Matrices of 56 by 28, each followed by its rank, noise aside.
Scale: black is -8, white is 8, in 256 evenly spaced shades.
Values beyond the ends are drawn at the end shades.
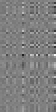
one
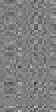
three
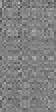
four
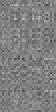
four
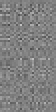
three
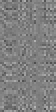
three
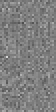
six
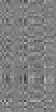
two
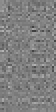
four
